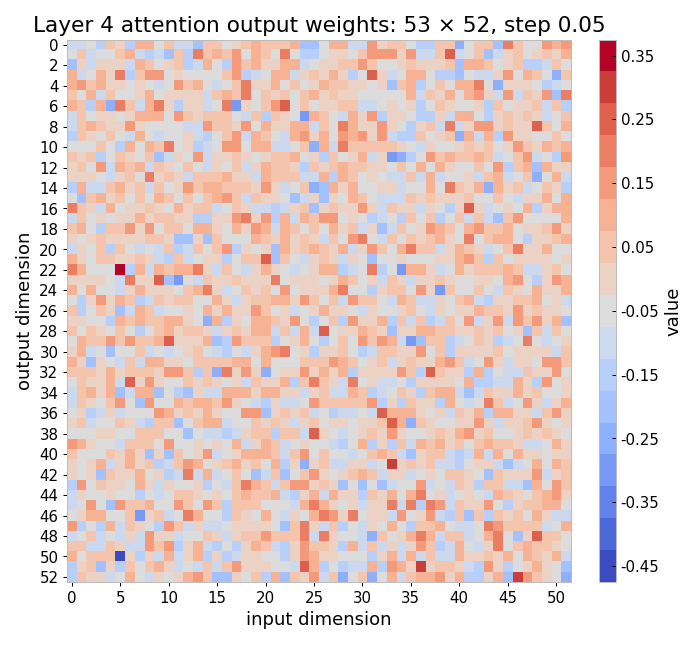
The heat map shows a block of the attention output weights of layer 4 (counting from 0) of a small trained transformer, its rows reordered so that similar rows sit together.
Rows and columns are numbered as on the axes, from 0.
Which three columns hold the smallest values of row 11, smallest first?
33, 34, 9
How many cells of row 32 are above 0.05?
12
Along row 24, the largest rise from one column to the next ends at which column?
39
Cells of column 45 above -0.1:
40
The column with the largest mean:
20
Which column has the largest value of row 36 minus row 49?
32
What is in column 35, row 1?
0.15
